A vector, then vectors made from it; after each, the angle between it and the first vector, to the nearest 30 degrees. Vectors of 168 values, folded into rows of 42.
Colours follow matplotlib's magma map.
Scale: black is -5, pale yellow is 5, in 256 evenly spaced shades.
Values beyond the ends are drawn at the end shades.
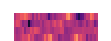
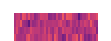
60 degrees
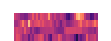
150 degrees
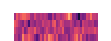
30 degrees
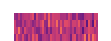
90 degrees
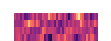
150 degrees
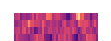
150 degrees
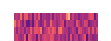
60 degrees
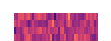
60 degrees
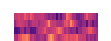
60 degrees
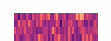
120 degrees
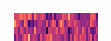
60 degrees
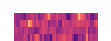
150 degrees
